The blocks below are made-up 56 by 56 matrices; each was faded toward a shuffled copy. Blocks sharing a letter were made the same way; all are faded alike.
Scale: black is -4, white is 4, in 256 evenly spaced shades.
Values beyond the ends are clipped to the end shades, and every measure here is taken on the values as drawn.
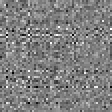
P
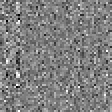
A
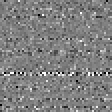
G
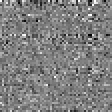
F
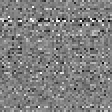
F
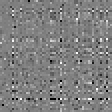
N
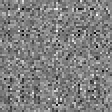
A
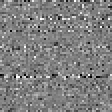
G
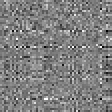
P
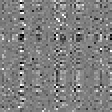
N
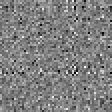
A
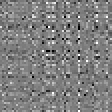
N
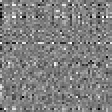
P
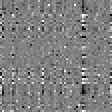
N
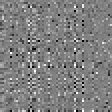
N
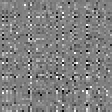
N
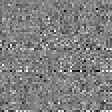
F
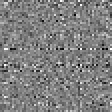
F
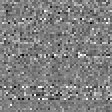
G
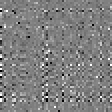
N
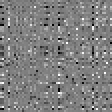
N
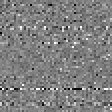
F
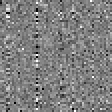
A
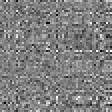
P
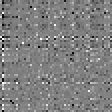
N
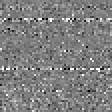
G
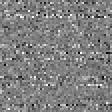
G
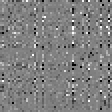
N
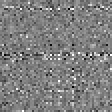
F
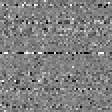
G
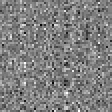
A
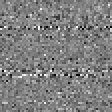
G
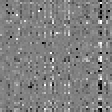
N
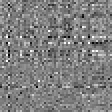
P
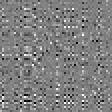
N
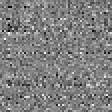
F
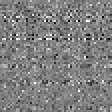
F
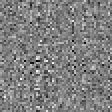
A
